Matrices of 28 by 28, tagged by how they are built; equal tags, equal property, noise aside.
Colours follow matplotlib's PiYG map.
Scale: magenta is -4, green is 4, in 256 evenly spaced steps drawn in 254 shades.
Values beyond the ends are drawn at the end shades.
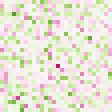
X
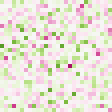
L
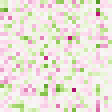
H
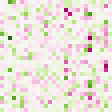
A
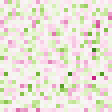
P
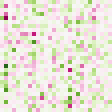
A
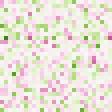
P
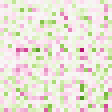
H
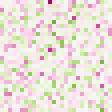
X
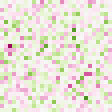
L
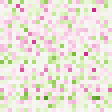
P
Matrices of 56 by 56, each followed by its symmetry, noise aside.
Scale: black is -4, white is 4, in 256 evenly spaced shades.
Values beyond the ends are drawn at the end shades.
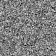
no symmetry.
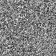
symmetric.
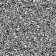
same after a half turn.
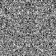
mirrored left to right.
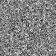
same after a half turn.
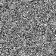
symmetric.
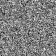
antisymmetric.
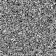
no symmetry.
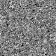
same after a half turn.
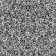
mirrored left to right.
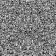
mirrored left to right.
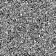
same after a half turn.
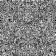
mirrored left to right.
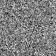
antisymmetric.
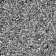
symmetric.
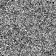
symmetric across the other diagonal.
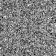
mirrored top to bottom.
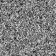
same after a half turn.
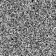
no symmetry.
